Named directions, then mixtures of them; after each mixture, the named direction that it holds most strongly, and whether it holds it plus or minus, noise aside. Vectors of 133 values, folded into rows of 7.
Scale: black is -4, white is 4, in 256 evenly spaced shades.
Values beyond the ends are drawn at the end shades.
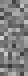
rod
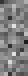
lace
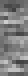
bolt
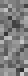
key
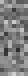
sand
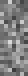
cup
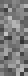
key, minus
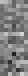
lace, minus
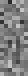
cup, minus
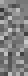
rod, plus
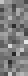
lace, minus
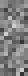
key, minus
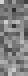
sand, plus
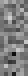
lace, minus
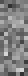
key, minus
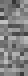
rod, plus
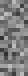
rod, minus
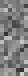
key, plus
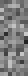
lace, plus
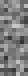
key, minus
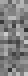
cup, minus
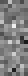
cup, plus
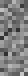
rod, minus
